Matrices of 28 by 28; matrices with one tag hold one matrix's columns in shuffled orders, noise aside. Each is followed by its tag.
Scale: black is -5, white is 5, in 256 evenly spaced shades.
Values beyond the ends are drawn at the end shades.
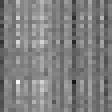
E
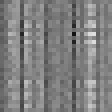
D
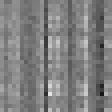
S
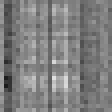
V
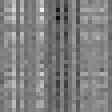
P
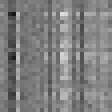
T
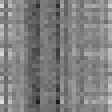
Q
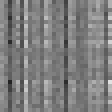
E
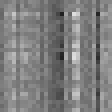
T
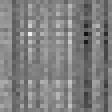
D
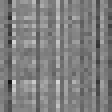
E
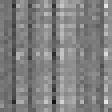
Q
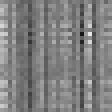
D
